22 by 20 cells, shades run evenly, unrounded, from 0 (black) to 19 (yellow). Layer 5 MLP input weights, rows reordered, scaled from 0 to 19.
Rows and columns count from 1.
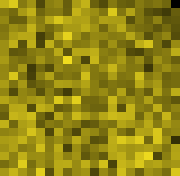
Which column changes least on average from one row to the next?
11
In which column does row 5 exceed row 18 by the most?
8
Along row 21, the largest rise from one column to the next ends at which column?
14
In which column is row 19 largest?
5
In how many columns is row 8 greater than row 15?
7
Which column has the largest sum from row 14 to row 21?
3
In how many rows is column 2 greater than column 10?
13
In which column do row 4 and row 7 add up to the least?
16
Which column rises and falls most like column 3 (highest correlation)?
15
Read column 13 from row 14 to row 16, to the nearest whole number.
15 16 10
